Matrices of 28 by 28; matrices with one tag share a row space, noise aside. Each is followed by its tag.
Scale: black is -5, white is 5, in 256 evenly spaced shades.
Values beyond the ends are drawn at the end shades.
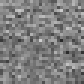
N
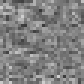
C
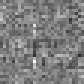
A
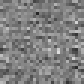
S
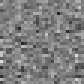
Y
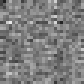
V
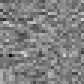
C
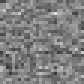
V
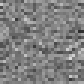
A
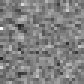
Y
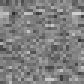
V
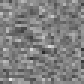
C
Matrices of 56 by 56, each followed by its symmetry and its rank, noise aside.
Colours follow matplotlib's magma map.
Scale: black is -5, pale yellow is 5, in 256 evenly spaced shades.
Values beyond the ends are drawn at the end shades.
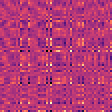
no symmetry, rank two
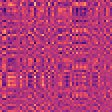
antisymmetric, rank two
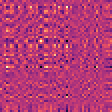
symmetric, rank three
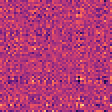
antisymmetric, rank four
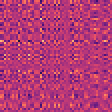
antisymmetric, rank two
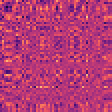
no symmetry, rank three
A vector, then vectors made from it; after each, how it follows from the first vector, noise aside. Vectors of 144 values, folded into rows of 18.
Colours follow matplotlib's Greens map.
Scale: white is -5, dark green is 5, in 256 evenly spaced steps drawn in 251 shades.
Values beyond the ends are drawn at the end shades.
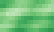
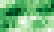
negated, scaled up.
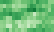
wrapped around.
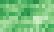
reversed.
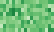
sign-scrambled.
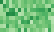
sign-scrambled.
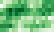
negated, scaled up.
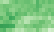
negated, partly zeroed.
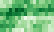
negated, scaled up.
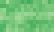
wrapped around, shrunk.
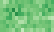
negated, partly zeroed.
